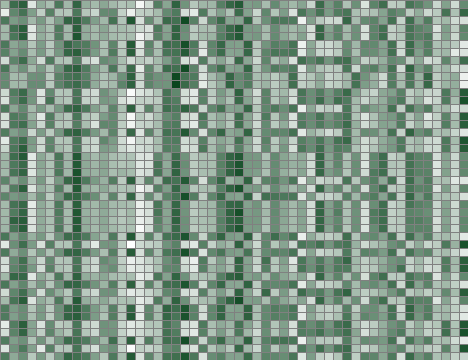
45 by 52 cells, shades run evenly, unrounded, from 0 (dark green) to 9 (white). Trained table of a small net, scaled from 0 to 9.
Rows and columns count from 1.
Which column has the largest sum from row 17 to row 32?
16
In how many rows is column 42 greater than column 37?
15
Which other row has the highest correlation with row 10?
11
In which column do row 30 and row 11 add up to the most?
52
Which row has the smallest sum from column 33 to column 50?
42
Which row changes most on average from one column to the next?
23
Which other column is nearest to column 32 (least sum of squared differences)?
13
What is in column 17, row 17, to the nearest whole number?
3
